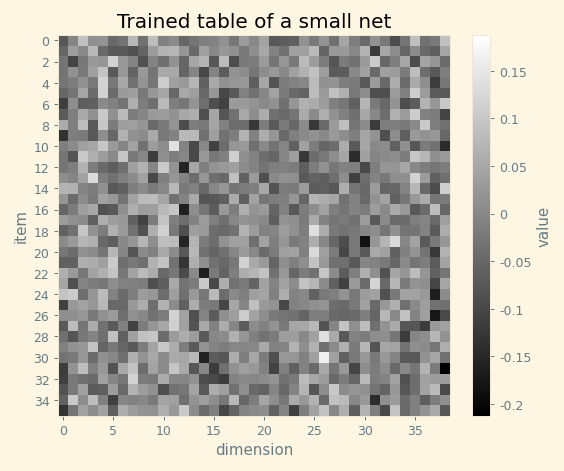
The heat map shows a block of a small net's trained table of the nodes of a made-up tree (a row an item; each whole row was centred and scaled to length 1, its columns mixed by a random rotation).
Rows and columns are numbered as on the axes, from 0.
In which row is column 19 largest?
25
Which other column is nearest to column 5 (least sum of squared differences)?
22
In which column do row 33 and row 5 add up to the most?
27
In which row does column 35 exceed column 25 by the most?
13
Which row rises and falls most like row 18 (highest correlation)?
21
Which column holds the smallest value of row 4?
37
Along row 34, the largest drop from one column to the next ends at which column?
31
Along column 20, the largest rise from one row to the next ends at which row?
14
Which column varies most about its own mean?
38
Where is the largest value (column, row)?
26, 30
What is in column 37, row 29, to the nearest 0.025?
-0.025
